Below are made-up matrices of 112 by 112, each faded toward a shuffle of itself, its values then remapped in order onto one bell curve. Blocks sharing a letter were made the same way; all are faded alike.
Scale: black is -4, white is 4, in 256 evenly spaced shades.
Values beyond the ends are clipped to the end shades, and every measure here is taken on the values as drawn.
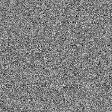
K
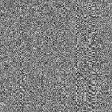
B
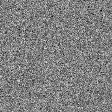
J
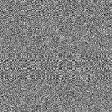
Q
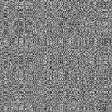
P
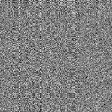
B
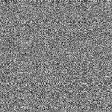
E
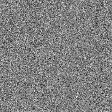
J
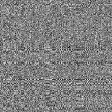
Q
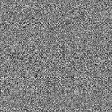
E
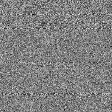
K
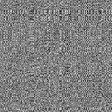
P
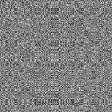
P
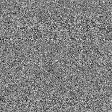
K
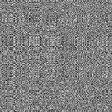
P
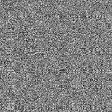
E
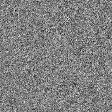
J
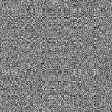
P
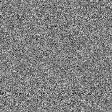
K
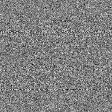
K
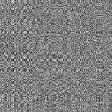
P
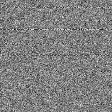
K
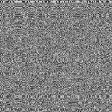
Q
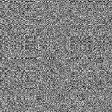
Q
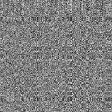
B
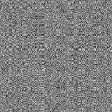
P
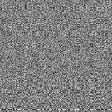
Q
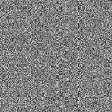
B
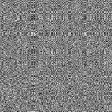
P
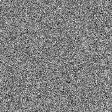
J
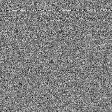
K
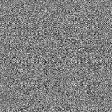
E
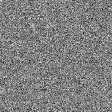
K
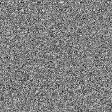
K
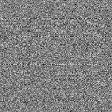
E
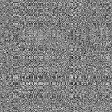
P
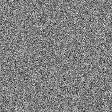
J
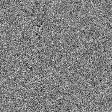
J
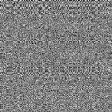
Q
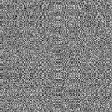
P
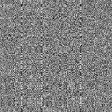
B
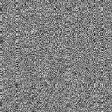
B
